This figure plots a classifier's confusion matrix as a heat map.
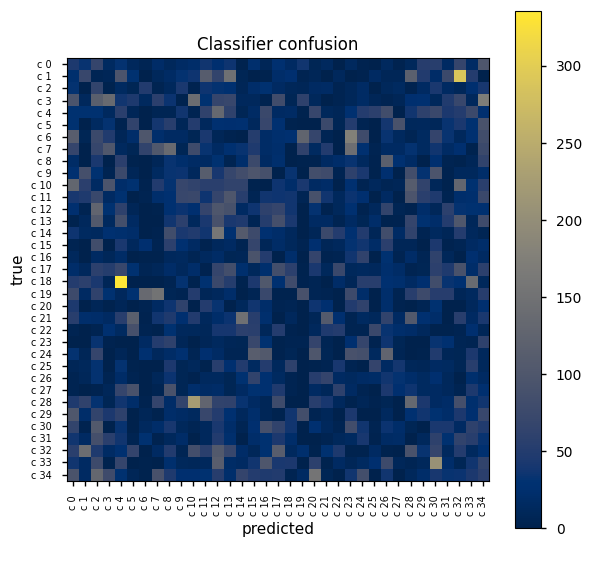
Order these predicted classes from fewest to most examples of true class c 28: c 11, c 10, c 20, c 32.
c 20, c 32, c 11, c 10
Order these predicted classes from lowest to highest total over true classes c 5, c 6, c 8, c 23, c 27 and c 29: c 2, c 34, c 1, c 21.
c 1, c 21, c 2, c 34
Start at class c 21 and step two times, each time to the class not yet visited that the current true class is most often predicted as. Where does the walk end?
c 12
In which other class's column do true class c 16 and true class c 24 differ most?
c 26
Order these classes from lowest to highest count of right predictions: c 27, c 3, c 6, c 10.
c 27, c 10, c 6, c 3
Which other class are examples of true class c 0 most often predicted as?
c 34
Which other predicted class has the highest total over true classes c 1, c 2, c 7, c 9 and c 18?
c 4
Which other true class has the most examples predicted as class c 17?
c 32
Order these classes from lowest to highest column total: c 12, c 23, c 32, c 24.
c 24, c 23, c 32, c 12
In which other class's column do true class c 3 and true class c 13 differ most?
c 10
